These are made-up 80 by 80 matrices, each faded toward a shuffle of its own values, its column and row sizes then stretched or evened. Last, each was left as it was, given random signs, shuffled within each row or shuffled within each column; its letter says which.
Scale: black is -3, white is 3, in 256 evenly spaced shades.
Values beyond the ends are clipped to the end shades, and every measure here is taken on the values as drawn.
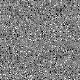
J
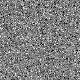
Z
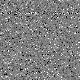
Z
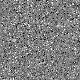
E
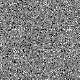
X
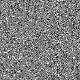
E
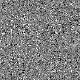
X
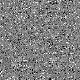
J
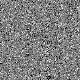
E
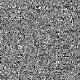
J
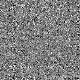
X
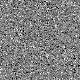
X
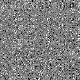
J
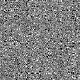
J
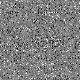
X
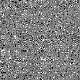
J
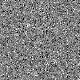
E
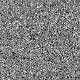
Z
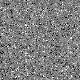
Z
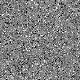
E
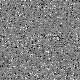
Z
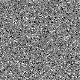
Z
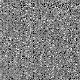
J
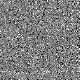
X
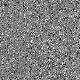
E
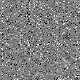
J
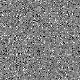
J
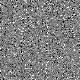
E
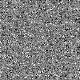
Z
